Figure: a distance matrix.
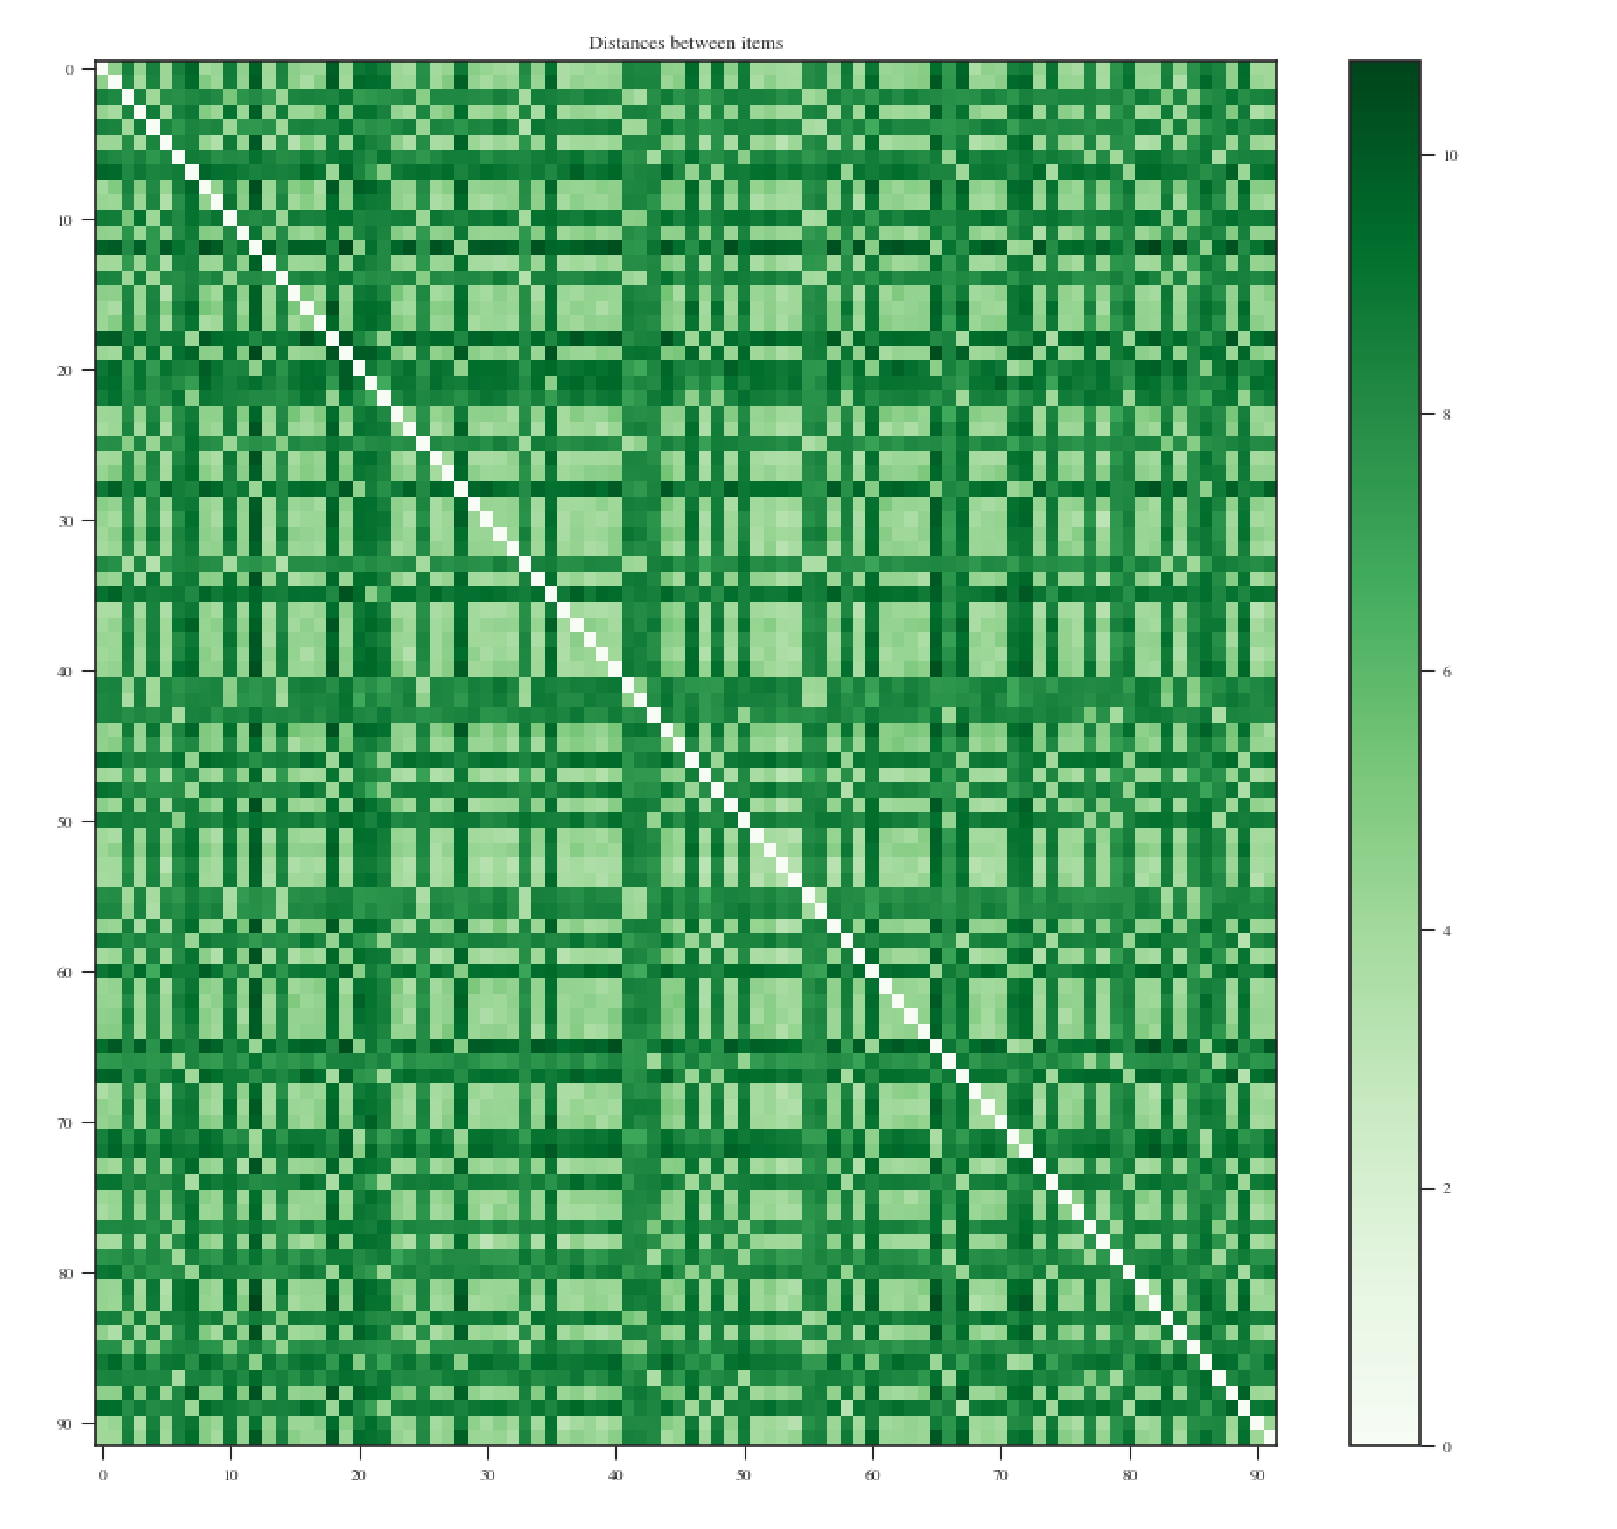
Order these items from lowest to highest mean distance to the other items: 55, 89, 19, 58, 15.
15, 19, 55, 58, 89
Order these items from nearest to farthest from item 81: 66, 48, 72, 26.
26, 66, 48, 72
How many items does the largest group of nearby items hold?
53
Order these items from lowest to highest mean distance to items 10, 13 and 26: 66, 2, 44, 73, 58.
73, 44, 2, 66, 58
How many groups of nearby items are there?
6
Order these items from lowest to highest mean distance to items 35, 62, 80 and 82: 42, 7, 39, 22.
39, 22, 7, 42
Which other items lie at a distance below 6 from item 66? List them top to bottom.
6, 43, 50, 77, 79, 87
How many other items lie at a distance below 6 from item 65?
7
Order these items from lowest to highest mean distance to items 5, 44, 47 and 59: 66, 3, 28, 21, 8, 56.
3, 8, 66, 56, 21, 28
